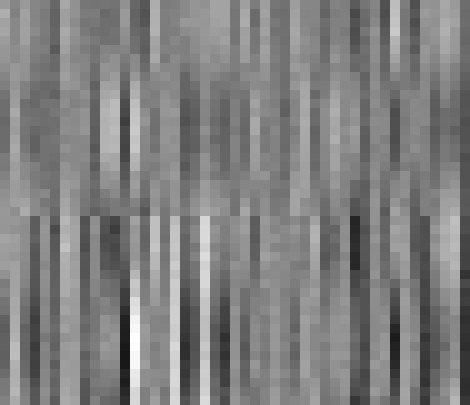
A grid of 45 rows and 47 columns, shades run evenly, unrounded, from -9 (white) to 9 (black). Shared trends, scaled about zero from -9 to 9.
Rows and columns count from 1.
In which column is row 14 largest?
13
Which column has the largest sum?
47
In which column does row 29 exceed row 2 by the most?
43
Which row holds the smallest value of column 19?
3
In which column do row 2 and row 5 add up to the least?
40
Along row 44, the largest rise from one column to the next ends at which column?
19
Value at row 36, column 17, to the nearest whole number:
0
